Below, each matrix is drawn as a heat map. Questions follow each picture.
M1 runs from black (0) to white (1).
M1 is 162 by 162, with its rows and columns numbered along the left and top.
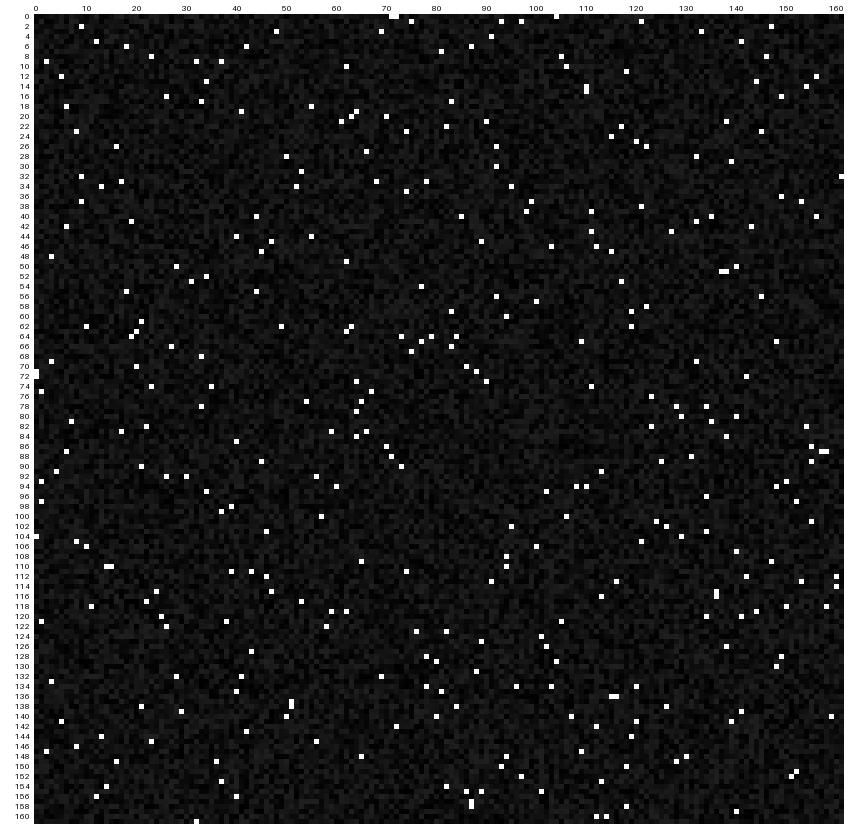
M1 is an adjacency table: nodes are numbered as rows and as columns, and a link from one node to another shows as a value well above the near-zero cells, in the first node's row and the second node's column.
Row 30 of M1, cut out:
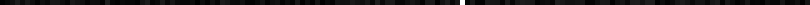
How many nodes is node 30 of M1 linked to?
1
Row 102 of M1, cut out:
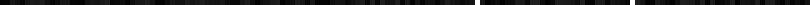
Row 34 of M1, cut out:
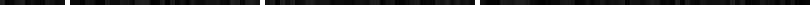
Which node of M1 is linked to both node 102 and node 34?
node 95
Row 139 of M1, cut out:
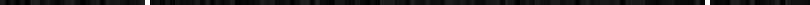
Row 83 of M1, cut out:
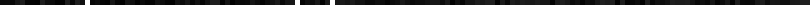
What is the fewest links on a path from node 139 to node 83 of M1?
7
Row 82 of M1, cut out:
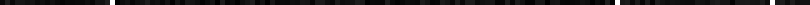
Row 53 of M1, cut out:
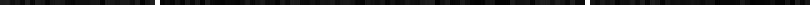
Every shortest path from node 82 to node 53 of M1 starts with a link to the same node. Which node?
node 22
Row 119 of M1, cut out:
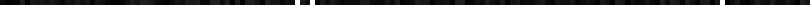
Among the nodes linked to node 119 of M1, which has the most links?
node 62
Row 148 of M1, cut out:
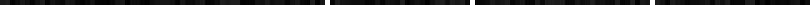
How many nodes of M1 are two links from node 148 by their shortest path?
5
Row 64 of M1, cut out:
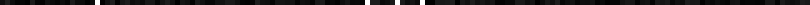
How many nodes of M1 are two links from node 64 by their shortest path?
3
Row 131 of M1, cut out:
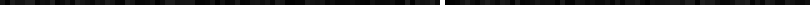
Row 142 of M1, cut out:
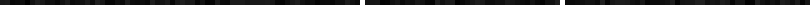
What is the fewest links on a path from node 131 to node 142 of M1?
5
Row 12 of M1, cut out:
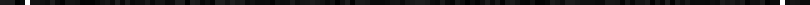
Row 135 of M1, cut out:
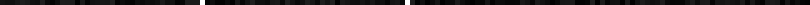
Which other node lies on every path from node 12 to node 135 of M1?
node 40
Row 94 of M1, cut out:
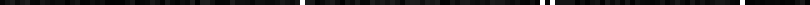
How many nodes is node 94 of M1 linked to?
4
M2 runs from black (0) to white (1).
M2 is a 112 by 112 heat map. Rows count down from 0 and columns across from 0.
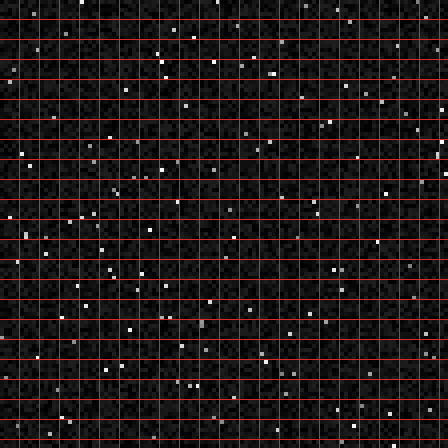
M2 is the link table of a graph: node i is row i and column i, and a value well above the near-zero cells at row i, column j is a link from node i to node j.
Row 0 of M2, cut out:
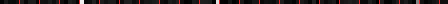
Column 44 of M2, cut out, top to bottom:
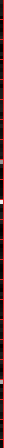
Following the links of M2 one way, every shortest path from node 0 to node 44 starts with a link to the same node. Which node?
node 104
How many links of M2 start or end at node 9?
3
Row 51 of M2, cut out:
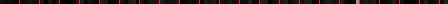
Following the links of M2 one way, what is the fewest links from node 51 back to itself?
8
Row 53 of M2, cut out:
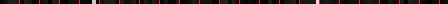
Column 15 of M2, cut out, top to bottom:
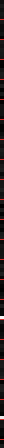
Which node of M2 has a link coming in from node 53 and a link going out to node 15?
node 79
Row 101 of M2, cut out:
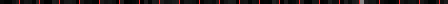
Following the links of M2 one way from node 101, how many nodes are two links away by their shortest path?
1
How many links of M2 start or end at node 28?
3
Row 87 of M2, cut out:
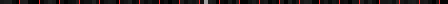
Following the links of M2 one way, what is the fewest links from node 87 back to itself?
8
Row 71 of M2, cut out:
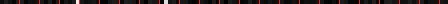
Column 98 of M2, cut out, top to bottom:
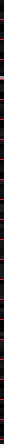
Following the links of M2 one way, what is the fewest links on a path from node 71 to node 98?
2
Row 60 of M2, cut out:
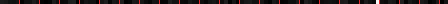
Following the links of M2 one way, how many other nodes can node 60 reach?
12
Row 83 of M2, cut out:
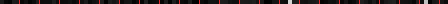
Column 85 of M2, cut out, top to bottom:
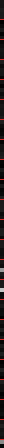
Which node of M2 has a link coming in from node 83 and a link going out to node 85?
node 72
